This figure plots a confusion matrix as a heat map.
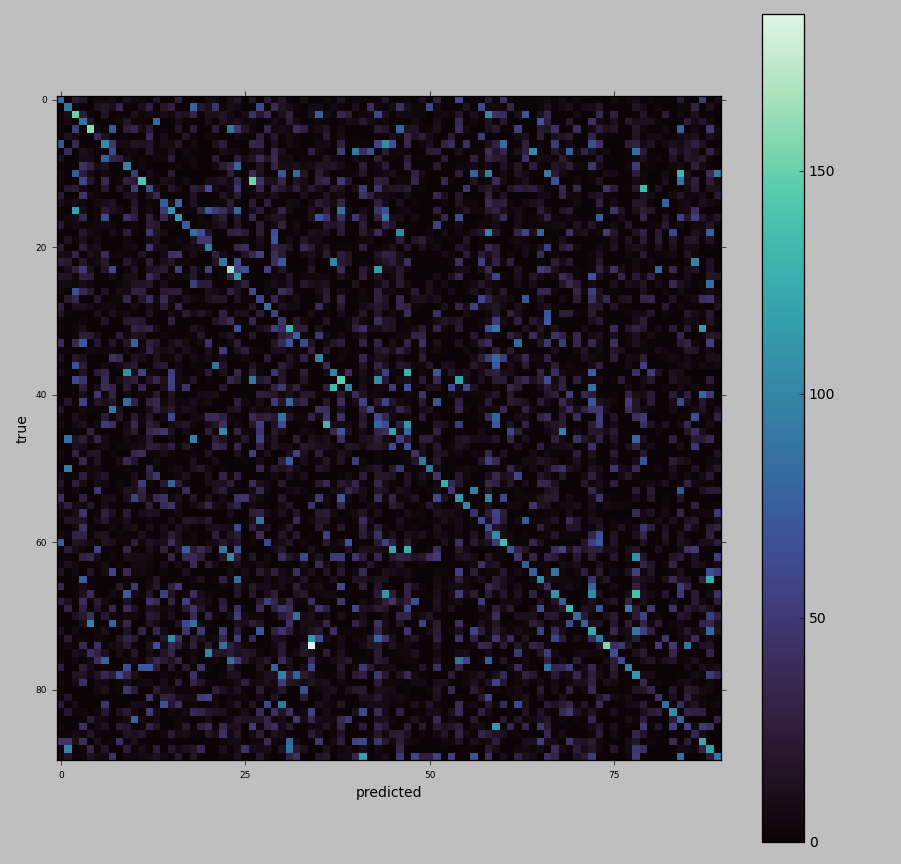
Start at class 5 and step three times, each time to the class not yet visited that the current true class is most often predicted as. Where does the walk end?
63
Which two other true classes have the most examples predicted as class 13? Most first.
3, 74
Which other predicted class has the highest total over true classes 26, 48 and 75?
20
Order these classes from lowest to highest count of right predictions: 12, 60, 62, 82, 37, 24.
62, 12, 82, 37, 24, 60
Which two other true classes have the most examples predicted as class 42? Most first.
7, 1
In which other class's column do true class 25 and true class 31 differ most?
87
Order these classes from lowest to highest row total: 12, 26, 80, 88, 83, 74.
80, 26, 88, 83, 12, 74
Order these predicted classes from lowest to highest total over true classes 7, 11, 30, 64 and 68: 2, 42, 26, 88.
2, 42, 88, 26
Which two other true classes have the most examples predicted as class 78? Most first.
67, 62
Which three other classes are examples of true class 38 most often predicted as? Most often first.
54, 43, 26
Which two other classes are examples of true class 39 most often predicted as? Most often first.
37, 72
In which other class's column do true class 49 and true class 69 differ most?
77
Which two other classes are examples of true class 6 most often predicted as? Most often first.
44, 60
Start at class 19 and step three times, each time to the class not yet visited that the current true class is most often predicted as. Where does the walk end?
72
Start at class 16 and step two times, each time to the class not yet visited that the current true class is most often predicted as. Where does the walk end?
36
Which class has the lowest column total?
76
